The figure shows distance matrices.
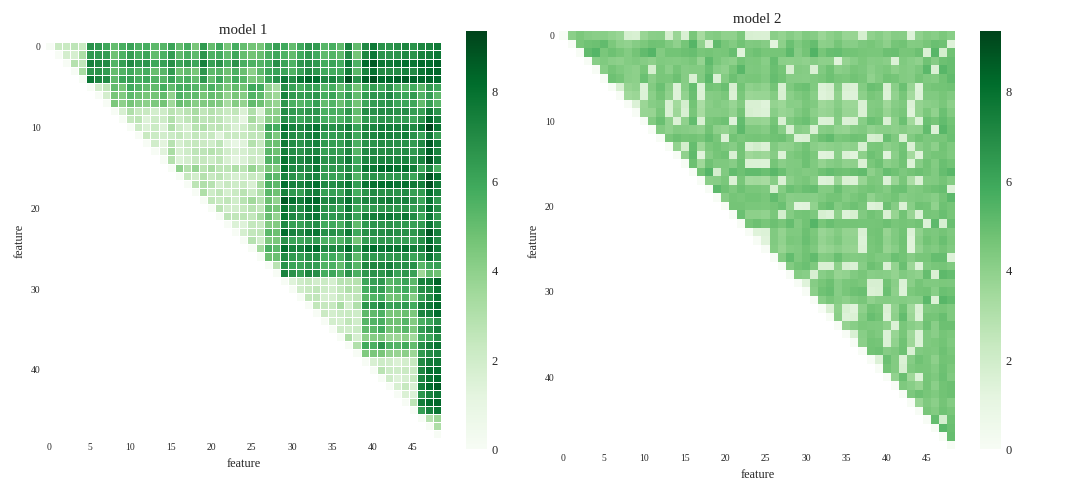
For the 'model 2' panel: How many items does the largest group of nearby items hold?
13
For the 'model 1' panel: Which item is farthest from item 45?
4
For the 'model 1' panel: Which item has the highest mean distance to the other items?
47
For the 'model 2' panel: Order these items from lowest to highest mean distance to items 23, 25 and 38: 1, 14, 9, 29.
9, 29, 14, 1
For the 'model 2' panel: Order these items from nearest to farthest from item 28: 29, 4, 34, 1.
4, 34, 29, 1
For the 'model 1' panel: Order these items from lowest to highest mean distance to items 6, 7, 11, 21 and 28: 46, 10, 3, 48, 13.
13, 10, 46, 48, 3
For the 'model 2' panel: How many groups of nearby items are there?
8
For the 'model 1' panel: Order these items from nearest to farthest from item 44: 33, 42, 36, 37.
42, 36, 33, 37
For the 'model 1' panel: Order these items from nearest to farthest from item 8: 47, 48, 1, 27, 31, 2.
27, 1, 2, 31, 48, 47
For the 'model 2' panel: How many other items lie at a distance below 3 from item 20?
6
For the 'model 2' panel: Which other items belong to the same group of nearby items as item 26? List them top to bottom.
1, 18, 48
